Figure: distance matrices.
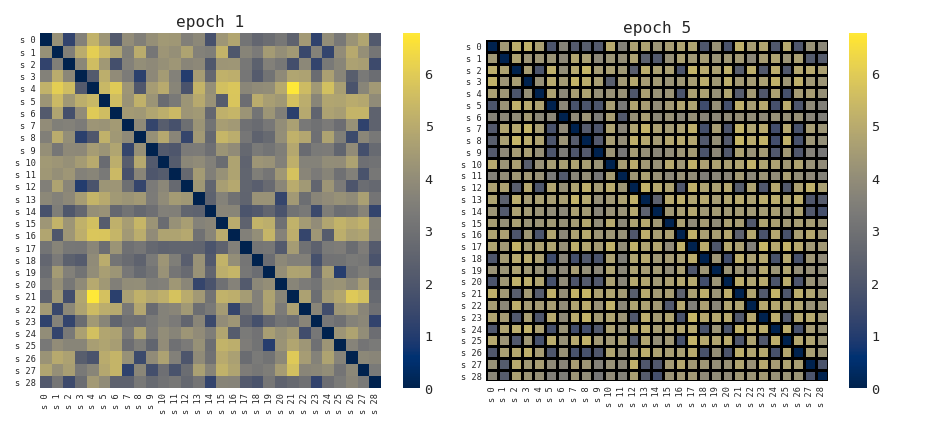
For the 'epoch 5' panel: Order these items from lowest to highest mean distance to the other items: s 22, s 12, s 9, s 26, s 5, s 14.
s 9, s 5, s 26, s 14, s 12, s 22
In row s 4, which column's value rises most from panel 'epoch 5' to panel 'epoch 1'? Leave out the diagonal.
s 21
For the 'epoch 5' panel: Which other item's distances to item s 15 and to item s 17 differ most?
s 19
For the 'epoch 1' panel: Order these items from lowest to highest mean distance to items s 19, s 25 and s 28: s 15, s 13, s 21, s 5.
s 13, s 21, s 5, s 15
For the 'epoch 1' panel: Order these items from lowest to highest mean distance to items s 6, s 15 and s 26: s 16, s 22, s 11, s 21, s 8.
s 8, s 21, s 11, s 22, s 16
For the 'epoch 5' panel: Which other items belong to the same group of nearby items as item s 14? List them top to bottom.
s 1, s 13, s 27, s 28
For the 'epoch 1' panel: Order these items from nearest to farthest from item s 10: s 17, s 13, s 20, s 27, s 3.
s 17, s 27, s 20, s 13, s 3
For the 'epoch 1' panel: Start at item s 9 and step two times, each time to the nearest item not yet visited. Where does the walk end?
s 27
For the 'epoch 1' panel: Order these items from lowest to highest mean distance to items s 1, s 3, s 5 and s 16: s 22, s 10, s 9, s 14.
s 22, s 14, s 9, s 10
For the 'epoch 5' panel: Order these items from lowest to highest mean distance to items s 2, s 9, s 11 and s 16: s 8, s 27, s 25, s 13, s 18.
s 25, s 18, s 8, s 27, s 13
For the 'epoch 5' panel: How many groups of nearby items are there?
7
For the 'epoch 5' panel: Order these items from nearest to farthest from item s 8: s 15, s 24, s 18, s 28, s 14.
s 24, s 18, s 28, s 14, s 15
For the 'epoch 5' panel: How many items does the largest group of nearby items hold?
9
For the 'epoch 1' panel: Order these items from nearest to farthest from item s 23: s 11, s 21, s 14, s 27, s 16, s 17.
s 14, s 17, s 21, s 11, s 27, s 16
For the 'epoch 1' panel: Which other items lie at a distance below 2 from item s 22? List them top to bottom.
s 1, s 16, s 24
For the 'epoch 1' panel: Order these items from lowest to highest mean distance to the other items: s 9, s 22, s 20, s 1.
s 9, s 20, s 22, s 1
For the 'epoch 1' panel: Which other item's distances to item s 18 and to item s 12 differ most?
s 4
